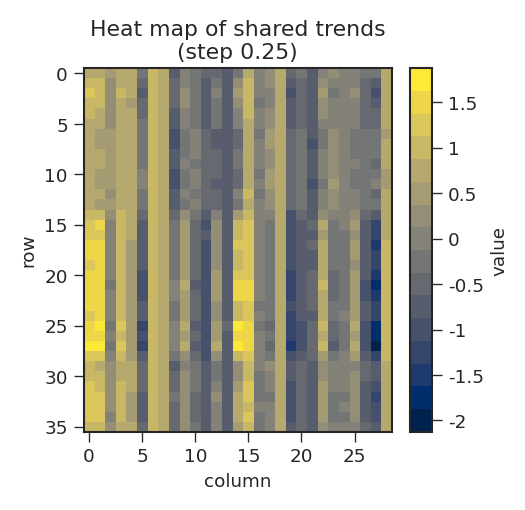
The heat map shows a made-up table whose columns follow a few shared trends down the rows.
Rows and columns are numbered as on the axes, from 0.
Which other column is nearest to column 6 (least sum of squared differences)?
3
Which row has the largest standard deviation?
27
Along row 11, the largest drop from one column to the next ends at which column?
8
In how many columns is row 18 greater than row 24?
2
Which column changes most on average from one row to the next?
14
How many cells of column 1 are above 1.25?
12
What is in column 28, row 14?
0.75
